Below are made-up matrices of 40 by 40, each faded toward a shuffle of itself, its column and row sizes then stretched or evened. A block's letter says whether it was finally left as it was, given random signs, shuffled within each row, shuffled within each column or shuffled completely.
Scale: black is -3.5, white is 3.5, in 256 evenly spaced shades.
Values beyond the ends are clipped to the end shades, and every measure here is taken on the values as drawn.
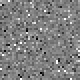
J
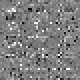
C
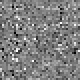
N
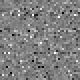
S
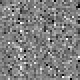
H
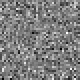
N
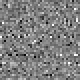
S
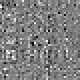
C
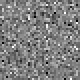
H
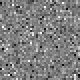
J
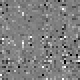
N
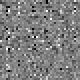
N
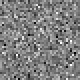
H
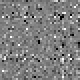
N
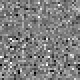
S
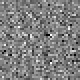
S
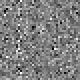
H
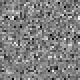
S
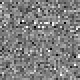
S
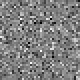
C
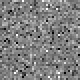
J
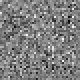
N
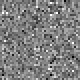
H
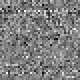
S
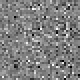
C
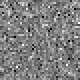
J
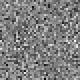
H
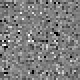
N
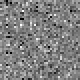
H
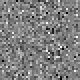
H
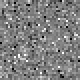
J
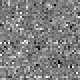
S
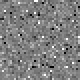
J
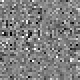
C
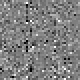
N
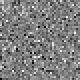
J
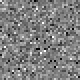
J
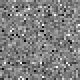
S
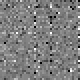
N
